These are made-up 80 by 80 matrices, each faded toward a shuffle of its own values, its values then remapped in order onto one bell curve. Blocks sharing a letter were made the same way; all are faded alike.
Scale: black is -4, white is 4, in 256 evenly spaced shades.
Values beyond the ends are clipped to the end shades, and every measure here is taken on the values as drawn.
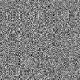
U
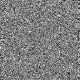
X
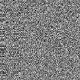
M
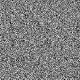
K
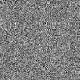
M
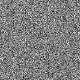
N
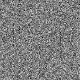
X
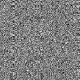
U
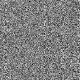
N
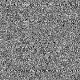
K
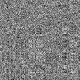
M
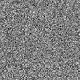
K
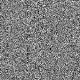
X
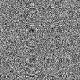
M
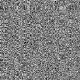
U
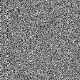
X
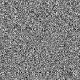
K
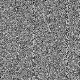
X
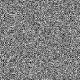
M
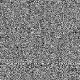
K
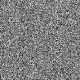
X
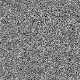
N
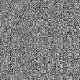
U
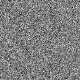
X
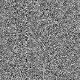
X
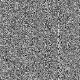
X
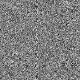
N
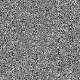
X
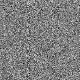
X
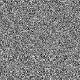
K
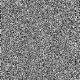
X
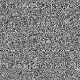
K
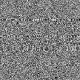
K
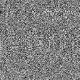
K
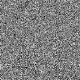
N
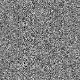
X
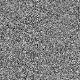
X
